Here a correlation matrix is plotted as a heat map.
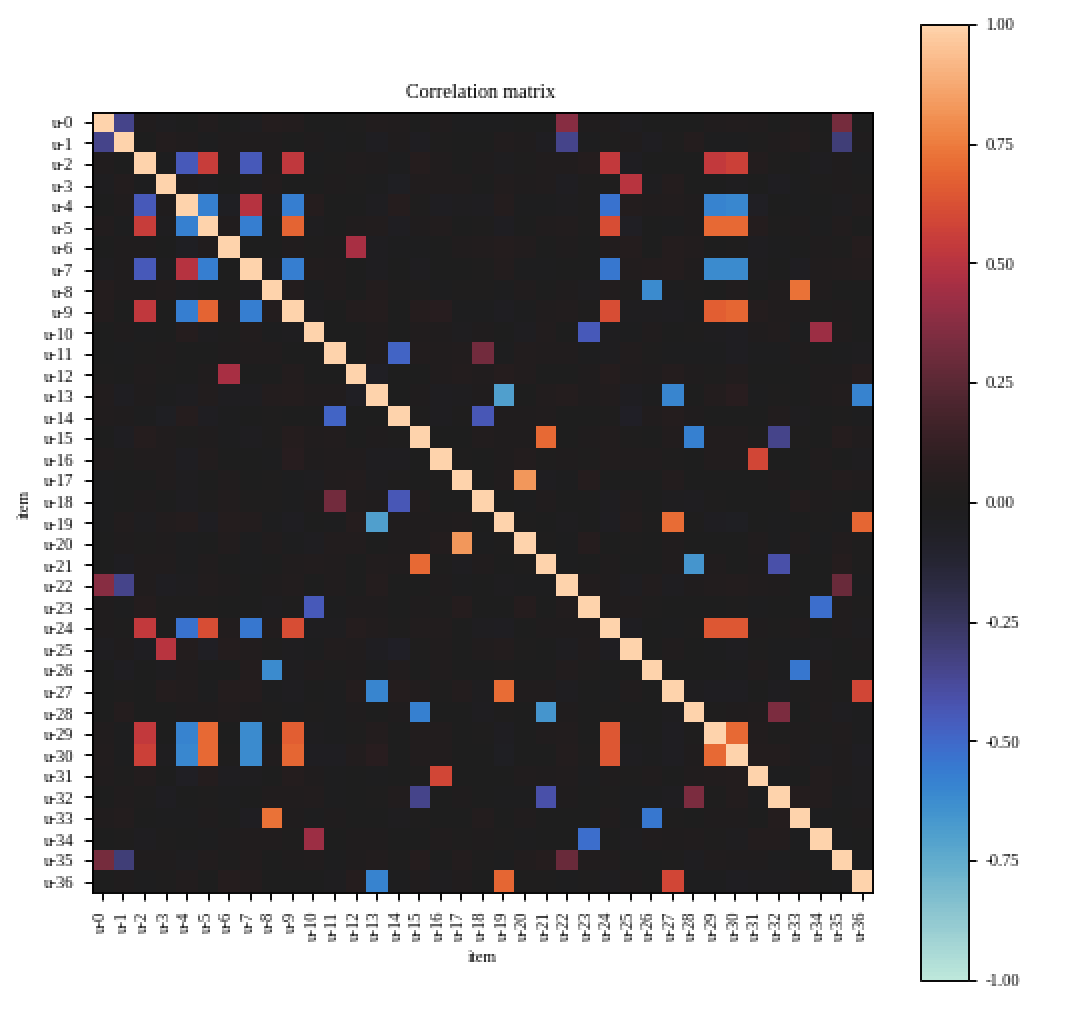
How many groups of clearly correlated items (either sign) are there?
11
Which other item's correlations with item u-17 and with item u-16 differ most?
u-20
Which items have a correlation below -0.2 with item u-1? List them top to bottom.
u-0, u-22, u-35
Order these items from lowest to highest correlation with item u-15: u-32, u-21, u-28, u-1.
u-28, u-32, u-1, u-21
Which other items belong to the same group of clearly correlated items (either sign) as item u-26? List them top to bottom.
u-8, u-33
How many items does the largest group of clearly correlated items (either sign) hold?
8
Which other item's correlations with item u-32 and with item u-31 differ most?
u-16
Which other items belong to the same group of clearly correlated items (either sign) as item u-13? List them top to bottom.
u-19, u-27, u-36
